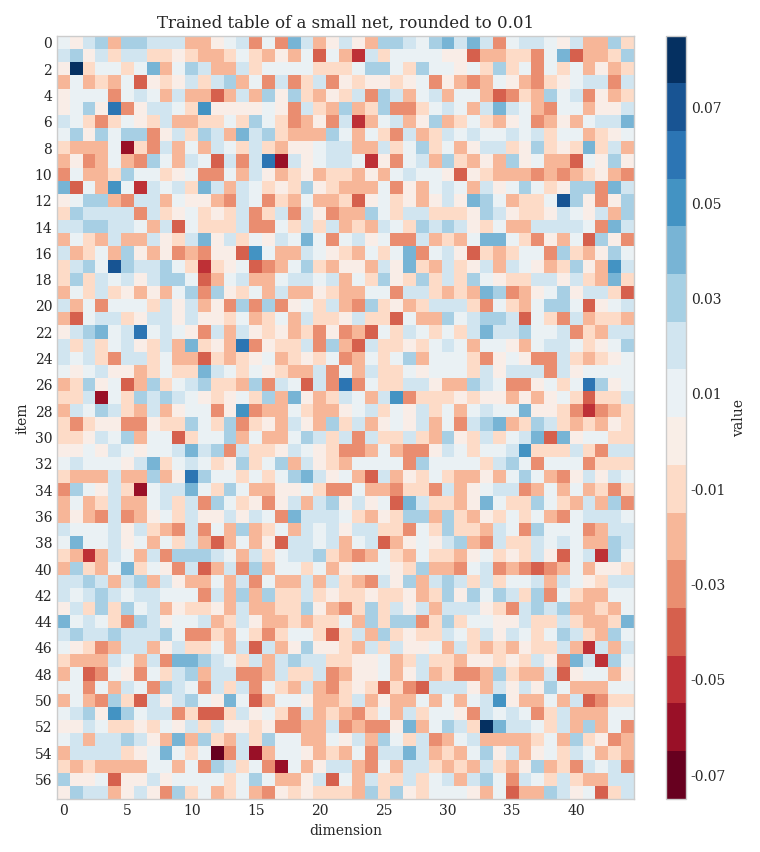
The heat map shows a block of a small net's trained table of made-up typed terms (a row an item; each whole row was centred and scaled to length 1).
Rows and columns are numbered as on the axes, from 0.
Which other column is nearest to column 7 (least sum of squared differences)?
25
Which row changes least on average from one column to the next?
10
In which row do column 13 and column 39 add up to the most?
30
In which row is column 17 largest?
32
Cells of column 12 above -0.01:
33
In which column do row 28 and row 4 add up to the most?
14
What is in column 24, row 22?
-0.04
